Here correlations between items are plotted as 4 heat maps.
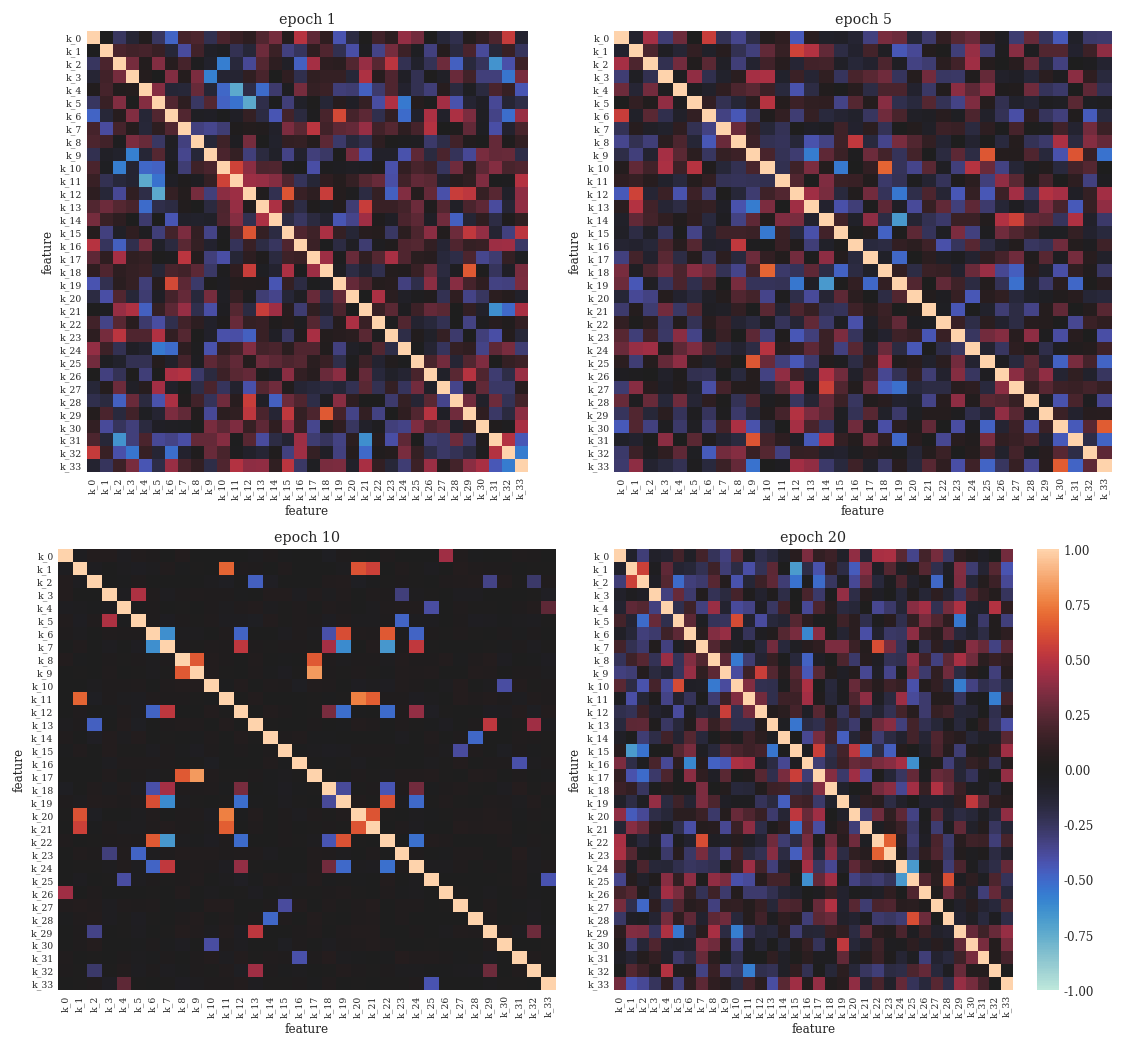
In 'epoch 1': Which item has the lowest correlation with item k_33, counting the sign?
k_32
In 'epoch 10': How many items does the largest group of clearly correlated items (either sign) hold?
7
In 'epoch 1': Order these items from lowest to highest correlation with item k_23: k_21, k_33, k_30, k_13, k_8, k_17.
k_30, k_33, k_8, k_13, k_21, k_17
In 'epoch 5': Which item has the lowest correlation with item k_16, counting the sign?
k_22
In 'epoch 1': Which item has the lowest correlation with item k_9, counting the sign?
k_3
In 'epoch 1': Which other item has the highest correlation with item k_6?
k_19
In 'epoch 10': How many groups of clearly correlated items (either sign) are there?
11
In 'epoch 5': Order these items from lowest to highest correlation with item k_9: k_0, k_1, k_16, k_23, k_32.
k_1, k_0, k_16, k_32, k_23
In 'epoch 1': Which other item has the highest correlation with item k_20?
k_22
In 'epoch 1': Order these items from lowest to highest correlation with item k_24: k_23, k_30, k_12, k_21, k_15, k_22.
k_30, k_23, k_21, k_15, k_22, k_12
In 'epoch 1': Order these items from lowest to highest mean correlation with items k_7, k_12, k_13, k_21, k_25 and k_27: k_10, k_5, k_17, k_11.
k_5, k_10, k_17, k_11
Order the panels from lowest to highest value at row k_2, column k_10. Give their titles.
epoch 1, epoch 20, epoch 10, epoch 5
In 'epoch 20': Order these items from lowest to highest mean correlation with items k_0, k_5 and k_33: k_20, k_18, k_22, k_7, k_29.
k_29, k_18, k_7, k_22, k_20
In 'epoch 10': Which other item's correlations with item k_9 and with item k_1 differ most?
k_17
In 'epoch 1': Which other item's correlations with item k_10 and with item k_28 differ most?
k_14
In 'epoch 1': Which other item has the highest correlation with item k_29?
k_18
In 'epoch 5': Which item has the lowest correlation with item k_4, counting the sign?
k_12
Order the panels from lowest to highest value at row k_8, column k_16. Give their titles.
epoch 20, epoch 10, epoch 1, epoch 5
